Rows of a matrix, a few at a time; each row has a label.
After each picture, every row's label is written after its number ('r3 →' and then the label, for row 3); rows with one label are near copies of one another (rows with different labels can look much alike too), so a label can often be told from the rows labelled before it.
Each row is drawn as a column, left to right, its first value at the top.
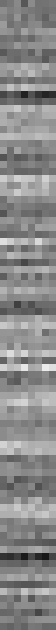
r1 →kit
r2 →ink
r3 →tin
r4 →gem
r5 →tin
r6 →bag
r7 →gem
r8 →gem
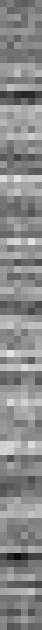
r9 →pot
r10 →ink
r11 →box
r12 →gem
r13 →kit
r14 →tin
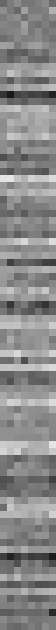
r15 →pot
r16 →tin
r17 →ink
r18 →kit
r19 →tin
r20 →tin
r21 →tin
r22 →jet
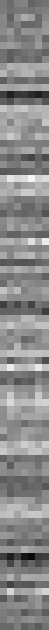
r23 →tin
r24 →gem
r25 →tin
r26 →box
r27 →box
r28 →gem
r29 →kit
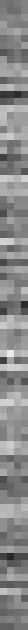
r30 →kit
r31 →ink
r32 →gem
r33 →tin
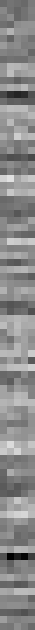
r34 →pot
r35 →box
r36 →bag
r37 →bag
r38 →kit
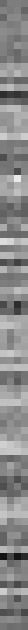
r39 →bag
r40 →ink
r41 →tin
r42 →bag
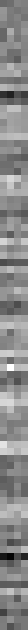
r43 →jet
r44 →gem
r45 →tin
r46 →bag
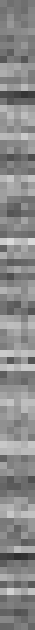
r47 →ink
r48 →kit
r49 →bag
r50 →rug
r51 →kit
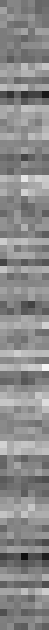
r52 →jet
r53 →rug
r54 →ink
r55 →box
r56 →tin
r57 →gem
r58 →gem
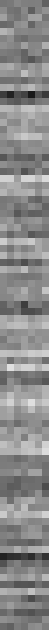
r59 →box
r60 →gem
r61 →bag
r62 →tin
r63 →rug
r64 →rug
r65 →pot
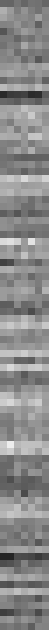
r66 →jet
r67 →jet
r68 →kit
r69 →pot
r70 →kit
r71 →rug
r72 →pot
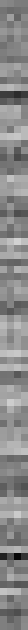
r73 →bag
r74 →rug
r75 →bag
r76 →bag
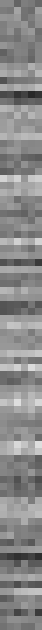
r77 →tin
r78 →tin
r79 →jet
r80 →bag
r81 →gem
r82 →jet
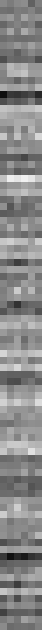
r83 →rug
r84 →box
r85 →tin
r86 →box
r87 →pot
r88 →rug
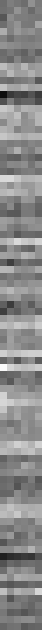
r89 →gem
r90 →tin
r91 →kit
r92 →ink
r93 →ink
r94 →kit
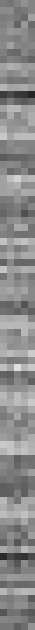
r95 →bag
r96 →pot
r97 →gem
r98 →bag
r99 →rug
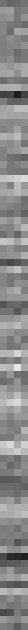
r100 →jet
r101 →jet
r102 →gem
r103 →box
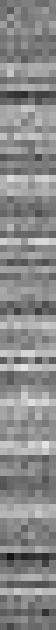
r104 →kit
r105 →box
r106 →kit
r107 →gem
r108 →ink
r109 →kit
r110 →jet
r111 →kit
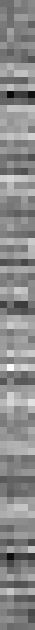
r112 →tin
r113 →gem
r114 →tin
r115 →tin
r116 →rug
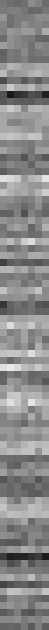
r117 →tin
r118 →gem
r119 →gem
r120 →bag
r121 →ink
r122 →tin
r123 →box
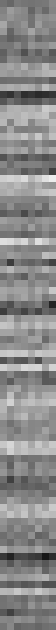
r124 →kit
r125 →jet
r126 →kit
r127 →kit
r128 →gem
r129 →kit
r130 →box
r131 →tin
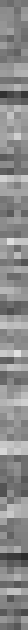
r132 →pot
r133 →kit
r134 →ink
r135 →jet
